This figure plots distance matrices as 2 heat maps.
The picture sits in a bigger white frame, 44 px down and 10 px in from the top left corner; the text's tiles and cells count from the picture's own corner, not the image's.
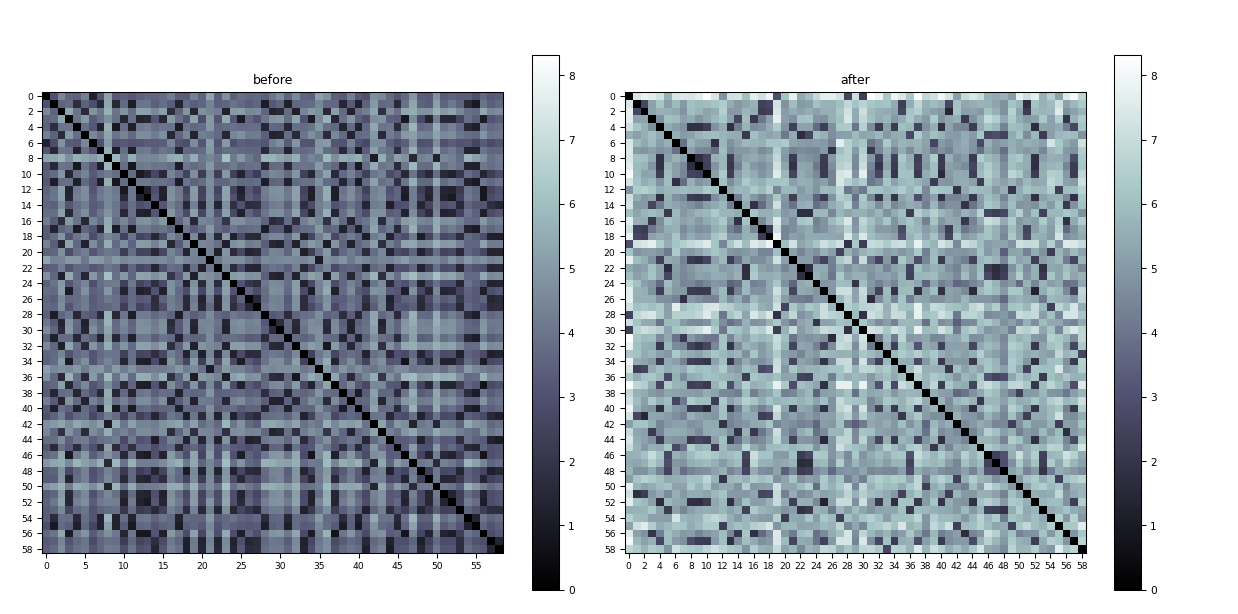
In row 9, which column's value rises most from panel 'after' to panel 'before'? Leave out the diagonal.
8
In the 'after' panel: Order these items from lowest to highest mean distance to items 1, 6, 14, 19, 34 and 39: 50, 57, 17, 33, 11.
11, 17, 57, 50, 33
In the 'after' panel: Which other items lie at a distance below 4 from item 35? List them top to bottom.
1, 2, 17, 18, 41, 51
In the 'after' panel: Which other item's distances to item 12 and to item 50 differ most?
55
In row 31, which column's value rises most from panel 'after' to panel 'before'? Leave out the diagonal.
26
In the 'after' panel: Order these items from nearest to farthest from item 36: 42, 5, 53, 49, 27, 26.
53, 5, 26, 42, 49, 27
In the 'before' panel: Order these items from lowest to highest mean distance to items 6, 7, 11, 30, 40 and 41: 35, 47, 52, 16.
16, 52, 35, 47
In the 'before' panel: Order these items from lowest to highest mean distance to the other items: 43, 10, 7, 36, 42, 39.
10, 7, 39, 43, 36, 42
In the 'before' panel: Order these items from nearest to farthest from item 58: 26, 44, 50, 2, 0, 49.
44, 26, 49, 0, 50, 2
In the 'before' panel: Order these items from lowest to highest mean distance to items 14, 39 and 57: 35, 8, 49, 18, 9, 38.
18, 49, 38, 9, 35, 8
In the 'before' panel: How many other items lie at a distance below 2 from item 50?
3
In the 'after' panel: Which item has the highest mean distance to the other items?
0
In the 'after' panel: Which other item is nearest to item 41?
2
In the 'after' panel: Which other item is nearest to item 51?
1
